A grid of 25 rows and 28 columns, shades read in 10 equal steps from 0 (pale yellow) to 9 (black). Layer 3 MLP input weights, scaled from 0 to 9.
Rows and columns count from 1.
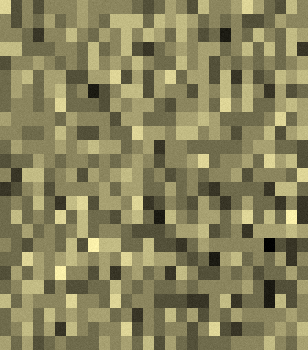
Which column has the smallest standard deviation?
5
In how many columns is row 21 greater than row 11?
14
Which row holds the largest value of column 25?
18
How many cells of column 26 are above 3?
14
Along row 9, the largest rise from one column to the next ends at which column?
27
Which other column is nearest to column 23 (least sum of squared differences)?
2
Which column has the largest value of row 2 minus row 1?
23
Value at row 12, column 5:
4
